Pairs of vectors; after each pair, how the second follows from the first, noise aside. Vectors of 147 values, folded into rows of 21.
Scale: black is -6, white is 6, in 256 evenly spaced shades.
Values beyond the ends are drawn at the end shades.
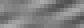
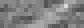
wrapped around, negated.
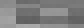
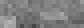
wrapped around, partly zeroed.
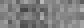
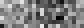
reversed, scaled up.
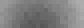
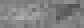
wrapped around, negated, partly zeroed.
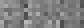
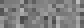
wrapped around, negated.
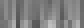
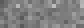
wrapped around, partly zeroed.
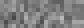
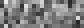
wrapped around, scaled up.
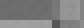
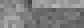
reversed.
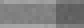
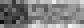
reversed, scaled up.
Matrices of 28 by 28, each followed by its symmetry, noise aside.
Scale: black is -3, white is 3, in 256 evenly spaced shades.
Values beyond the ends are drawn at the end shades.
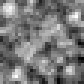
symmetric.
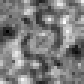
same after a half turn.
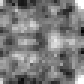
mirrored top to bottom.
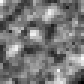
symmetric.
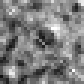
symmetric across the other diagonal.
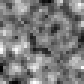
symmetric across the other diagonal.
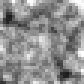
symmetric across the other diagonal.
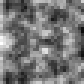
mirrored top to bottom.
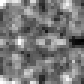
mirrored top to bottom.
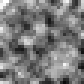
symmetric.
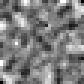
symmetric.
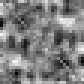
same after a half turn.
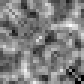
symmetric.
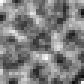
symmetric.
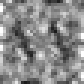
same after a half turn.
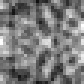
mirrored top to bottom.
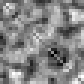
symmetric.
